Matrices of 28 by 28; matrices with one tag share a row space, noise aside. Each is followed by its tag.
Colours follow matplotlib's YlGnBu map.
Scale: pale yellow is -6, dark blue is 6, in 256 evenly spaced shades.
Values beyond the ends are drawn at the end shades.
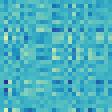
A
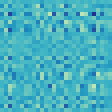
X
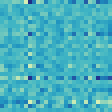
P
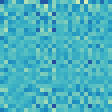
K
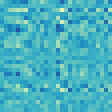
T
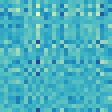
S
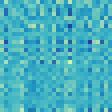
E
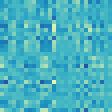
K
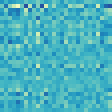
S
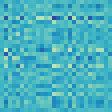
A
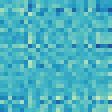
P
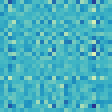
X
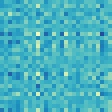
S
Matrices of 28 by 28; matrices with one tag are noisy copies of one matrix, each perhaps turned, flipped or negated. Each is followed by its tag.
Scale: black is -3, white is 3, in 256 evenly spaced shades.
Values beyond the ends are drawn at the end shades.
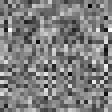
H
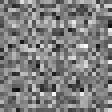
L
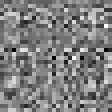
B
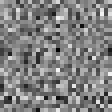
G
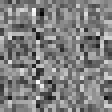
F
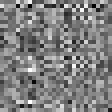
H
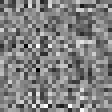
H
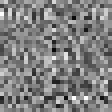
G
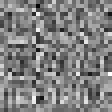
F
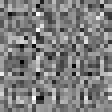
F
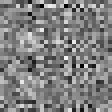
H
